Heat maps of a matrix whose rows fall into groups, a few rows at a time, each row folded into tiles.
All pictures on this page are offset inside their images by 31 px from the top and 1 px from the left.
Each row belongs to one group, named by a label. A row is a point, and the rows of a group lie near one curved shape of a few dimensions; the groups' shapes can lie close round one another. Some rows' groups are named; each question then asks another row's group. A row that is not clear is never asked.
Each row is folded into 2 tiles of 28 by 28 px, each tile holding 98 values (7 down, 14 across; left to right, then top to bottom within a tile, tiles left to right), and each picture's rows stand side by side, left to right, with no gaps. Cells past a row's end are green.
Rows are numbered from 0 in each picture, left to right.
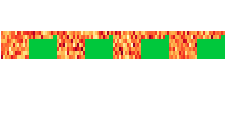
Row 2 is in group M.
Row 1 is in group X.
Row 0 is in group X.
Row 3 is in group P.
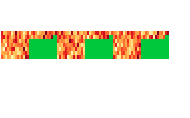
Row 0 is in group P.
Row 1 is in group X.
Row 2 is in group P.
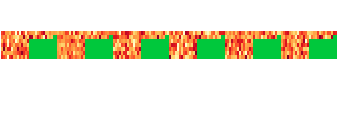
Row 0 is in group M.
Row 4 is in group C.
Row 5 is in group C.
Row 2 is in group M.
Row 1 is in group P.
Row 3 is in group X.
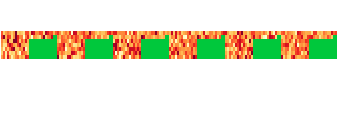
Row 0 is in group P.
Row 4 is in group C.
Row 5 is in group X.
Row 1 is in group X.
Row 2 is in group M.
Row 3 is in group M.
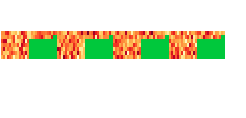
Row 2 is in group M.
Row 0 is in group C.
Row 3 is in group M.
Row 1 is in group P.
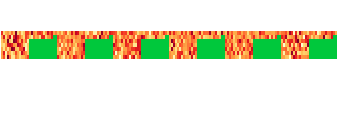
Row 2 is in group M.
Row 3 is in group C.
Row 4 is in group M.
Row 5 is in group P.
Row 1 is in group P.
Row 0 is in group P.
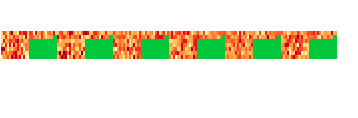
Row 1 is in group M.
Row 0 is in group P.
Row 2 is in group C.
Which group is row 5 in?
X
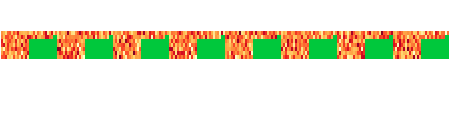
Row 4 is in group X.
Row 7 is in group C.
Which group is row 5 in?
C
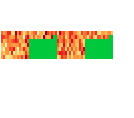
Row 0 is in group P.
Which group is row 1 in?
M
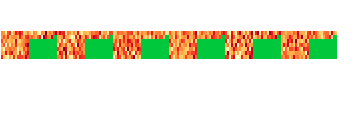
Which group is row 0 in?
P
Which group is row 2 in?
C
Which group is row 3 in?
P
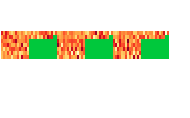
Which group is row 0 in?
X
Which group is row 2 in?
C
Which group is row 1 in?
C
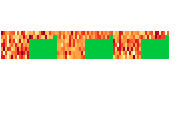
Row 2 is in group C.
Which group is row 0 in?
M
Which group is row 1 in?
X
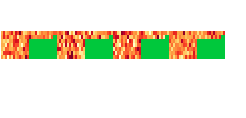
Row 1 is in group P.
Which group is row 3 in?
X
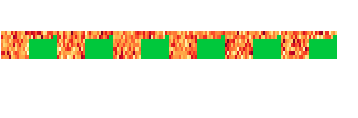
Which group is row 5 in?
C
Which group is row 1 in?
P
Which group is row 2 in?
P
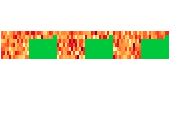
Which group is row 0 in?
X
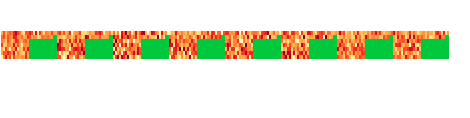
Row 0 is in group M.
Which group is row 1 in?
M
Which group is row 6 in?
M
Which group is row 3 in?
C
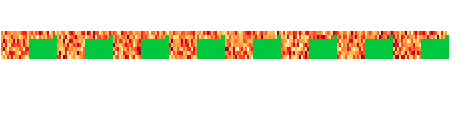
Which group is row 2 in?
M
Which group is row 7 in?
M
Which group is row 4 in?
P
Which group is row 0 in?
C
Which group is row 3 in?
C
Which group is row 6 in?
P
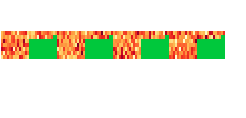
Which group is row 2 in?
P
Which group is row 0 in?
C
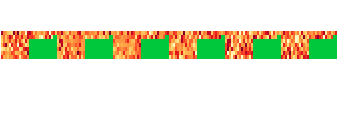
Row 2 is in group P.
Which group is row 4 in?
M
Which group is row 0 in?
C
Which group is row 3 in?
X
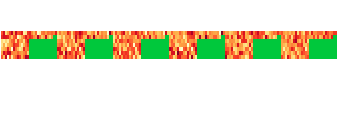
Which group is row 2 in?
P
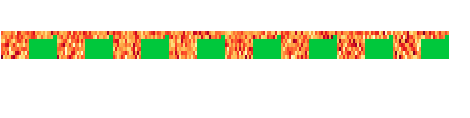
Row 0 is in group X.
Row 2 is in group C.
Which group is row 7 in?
P
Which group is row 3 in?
X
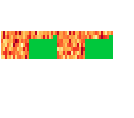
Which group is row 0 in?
M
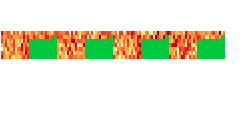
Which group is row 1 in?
P
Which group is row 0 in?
C
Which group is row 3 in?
X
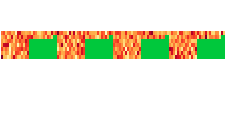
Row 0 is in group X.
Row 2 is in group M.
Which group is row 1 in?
C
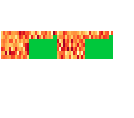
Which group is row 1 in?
C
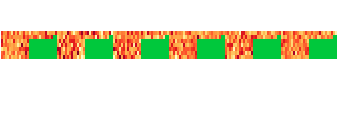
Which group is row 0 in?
C
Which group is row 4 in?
X
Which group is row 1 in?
P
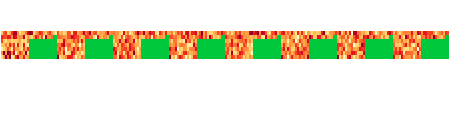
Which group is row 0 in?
M
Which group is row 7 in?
X
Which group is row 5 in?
M
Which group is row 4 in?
X
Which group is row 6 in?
X
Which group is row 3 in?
X
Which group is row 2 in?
P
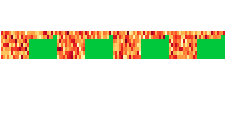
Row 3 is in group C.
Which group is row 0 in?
X
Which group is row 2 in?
X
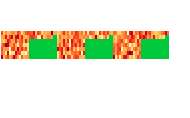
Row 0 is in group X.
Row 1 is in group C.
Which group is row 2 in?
X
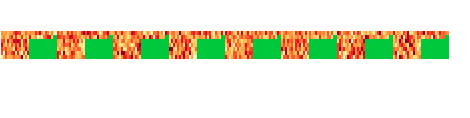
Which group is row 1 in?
X
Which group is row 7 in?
P
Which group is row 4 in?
C
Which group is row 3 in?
P
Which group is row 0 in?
C
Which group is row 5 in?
C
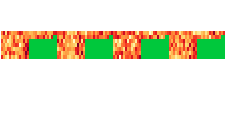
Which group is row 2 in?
M
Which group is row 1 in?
C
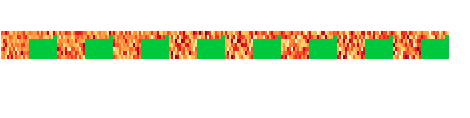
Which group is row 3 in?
P
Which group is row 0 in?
C
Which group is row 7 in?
M
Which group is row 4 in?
P
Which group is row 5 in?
M
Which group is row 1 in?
P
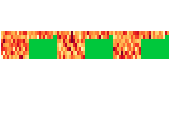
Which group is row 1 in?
P
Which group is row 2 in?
P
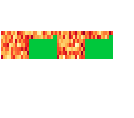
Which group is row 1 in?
X
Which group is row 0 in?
X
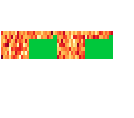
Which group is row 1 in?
C
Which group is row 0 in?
X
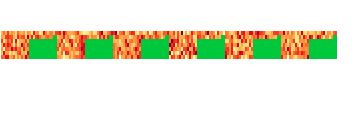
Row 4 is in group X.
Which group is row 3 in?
M
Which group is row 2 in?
M
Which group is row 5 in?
M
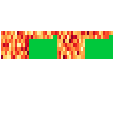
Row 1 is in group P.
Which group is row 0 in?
X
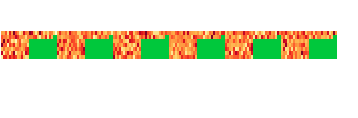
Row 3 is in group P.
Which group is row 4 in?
P
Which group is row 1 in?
M
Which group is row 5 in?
C
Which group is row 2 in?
X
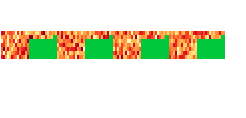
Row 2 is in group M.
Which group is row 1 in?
X
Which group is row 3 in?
X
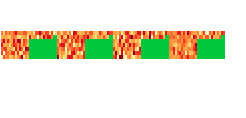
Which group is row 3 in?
P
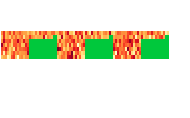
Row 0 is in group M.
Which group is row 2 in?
C
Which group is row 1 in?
P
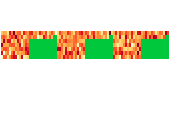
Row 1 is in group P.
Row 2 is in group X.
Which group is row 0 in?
M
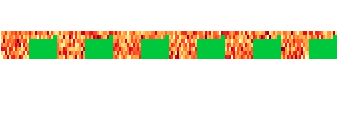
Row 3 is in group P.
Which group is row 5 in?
P
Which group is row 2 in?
M
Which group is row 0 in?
C
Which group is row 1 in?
X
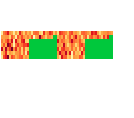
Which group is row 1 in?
M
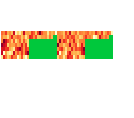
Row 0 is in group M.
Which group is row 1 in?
M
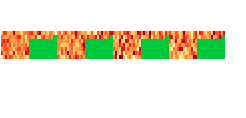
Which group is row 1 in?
P
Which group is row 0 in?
M
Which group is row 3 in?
P
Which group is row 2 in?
P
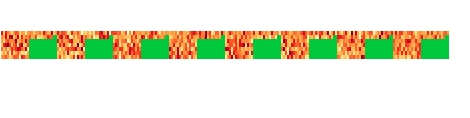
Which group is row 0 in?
X
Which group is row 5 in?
C
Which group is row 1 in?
X
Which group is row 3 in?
P
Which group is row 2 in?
M
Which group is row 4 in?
C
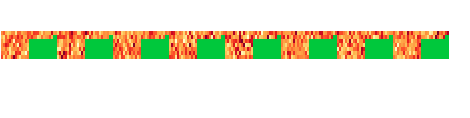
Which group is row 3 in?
M
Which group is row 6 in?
C
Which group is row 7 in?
P
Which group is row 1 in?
M
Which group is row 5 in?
X
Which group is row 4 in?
P
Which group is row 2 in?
M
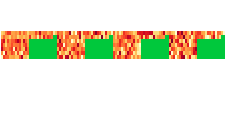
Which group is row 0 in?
C
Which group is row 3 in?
M
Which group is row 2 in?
X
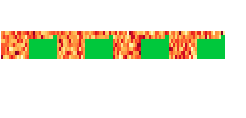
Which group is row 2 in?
X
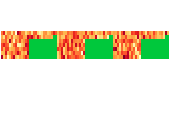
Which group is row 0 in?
X
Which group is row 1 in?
C
